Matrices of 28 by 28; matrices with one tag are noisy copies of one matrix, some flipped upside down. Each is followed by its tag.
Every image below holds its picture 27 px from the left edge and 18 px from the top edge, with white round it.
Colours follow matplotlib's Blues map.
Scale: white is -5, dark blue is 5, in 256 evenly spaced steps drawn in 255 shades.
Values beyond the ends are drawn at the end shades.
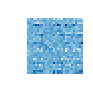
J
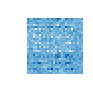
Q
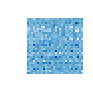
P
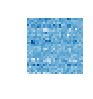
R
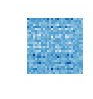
Q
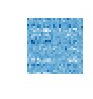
R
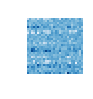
R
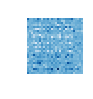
Q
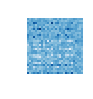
Q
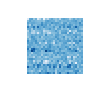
R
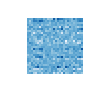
J
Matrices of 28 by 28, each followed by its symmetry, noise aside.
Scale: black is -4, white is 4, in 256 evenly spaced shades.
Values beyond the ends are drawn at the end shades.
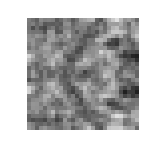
mirrored top to bottom.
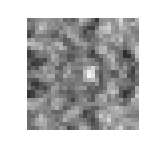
mirrored top to bottom.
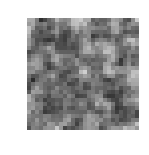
symmetric across the other diagonal.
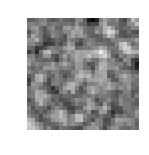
symmetric across the other diagonal.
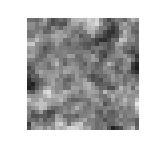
antisymmetric.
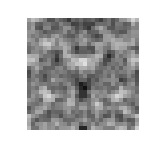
mirrored left to right.
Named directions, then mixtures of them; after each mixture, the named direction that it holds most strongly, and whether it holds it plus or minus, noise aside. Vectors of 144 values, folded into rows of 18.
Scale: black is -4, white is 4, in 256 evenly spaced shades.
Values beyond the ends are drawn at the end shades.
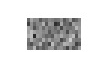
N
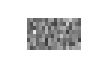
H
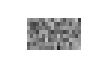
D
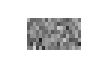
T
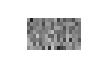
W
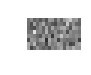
H, plus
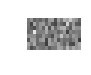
H, plus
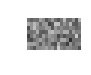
D, minus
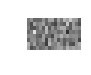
H, plus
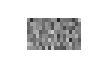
W, plus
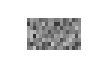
N, plus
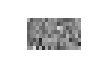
T, plus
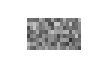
D, minus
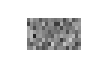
N, plus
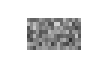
N, minus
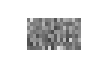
W, minus
